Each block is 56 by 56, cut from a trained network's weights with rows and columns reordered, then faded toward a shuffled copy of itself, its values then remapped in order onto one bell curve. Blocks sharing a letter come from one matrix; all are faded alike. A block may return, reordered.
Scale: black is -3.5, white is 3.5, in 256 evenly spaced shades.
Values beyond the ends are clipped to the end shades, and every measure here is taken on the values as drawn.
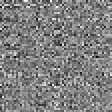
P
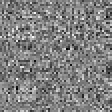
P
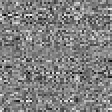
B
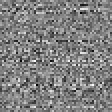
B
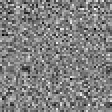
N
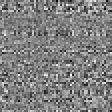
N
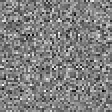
P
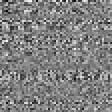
B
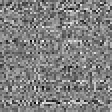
B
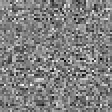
P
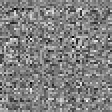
N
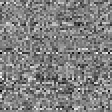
B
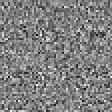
P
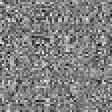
N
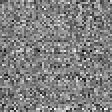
B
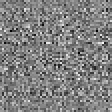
B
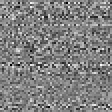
B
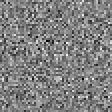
P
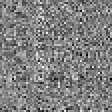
N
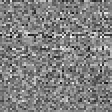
B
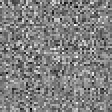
N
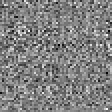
B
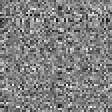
P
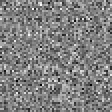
P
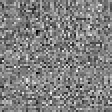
N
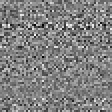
B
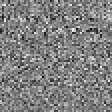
P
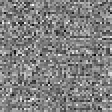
B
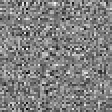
N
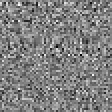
P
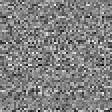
B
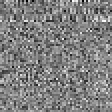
B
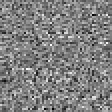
P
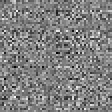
N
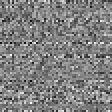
B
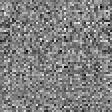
P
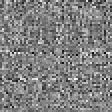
B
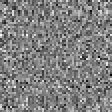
N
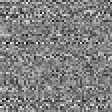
B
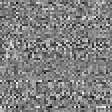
B
